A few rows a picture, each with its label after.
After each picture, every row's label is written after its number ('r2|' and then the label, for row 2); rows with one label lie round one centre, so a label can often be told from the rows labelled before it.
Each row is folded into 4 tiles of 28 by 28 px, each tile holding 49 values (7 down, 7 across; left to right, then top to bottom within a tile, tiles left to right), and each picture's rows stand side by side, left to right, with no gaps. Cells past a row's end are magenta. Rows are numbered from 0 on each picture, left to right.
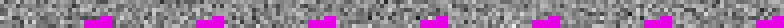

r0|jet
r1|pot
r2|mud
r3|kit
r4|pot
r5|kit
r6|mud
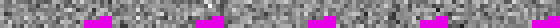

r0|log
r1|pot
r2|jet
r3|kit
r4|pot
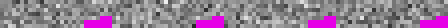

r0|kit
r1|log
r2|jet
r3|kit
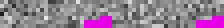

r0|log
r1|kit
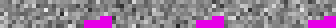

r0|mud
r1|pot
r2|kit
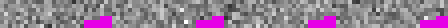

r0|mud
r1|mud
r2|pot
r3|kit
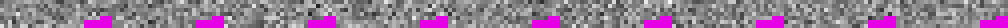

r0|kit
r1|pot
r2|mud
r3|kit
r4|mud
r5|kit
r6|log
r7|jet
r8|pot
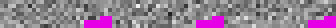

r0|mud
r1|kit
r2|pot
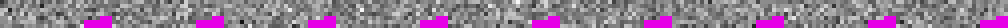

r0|jet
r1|mud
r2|log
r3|log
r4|pot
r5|mud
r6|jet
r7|pot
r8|log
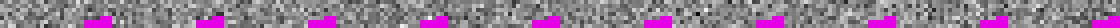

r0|mud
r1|kit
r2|kit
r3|kit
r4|mud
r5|mud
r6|jet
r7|pot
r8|pot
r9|mud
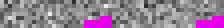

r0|pot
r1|pot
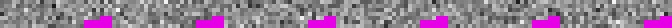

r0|mud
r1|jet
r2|log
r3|mud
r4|kit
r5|jet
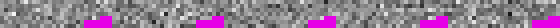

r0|pot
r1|pot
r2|mud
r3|pot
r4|mud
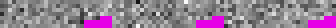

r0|mud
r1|kit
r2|pot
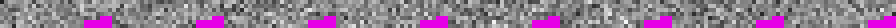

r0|jet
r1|pot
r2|pot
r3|mud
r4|pot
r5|pot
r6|log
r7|log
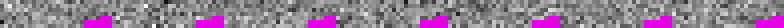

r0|jet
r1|mud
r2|pot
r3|jet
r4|log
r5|pot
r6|jet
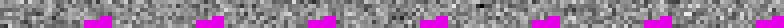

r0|kit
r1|mud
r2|pot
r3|jet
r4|pot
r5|pot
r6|mud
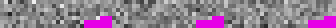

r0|log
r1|log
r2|log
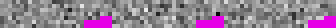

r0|jet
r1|jet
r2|log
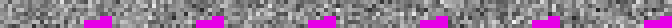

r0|log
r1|mud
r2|pot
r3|mud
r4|pot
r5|jet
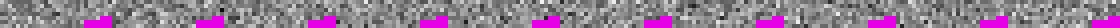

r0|log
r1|jet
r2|kit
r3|jet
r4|kit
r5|jet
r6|pot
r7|log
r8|mud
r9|mud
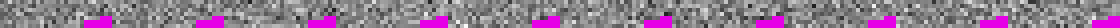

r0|kit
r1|mud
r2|kit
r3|mud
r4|mud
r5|jet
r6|jet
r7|kit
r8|log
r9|log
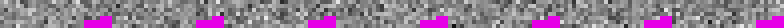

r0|jet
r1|mud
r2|kit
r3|log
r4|pot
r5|kit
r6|mud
